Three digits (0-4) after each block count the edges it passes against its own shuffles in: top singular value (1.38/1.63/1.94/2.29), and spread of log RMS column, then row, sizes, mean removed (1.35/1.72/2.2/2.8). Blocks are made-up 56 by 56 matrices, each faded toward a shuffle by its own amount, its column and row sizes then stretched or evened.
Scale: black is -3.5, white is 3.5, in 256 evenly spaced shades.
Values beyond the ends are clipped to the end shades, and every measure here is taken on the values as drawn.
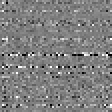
3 1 4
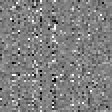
3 3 0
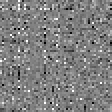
2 3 2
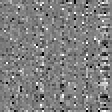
3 4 1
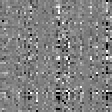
4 4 2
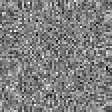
3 0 0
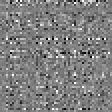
0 3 4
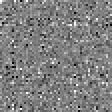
0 2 2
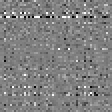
3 2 4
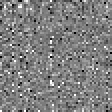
3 3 0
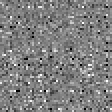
1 2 3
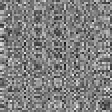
4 3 1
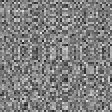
4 3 0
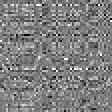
4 0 3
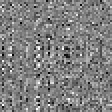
3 4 1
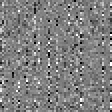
3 4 0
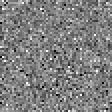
0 1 1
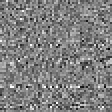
3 0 3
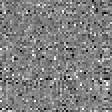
3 0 2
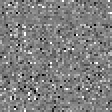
0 0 2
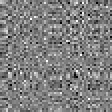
4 3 2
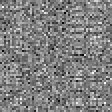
3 0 1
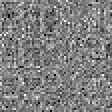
3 0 0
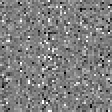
1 3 0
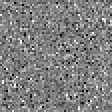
0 0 0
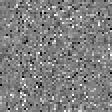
1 2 0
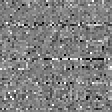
2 0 3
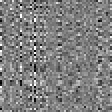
4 4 0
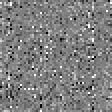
0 3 1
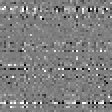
4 1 4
